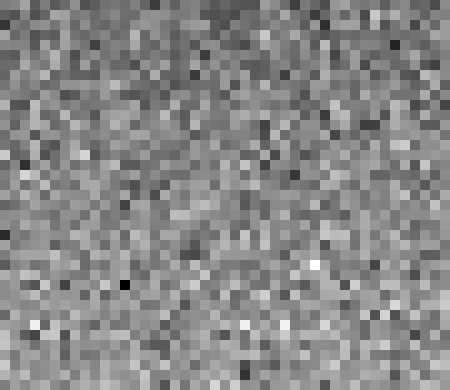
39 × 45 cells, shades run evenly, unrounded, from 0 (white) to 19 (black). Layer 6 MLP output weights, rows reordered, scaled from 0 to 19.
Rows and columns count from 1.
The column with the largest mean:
42
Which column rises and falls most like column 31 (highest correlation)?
13
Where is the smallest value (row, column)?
27, 32
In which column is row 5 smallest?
33
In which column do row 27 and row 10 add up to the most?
14
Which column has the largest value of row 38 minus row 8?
25
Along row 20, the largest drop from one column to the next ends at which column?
17
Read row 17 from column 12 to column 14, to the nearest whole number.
5 12 12
